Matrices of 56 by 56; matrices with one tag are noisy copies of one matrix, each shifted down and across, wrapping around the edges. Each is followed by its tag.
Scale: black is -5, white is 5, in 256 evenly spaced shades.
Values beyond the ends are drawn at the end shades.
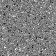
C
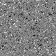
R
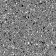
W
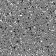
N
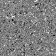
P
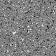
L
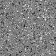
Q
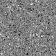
W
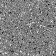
W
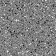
C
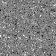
W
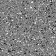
R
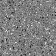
N
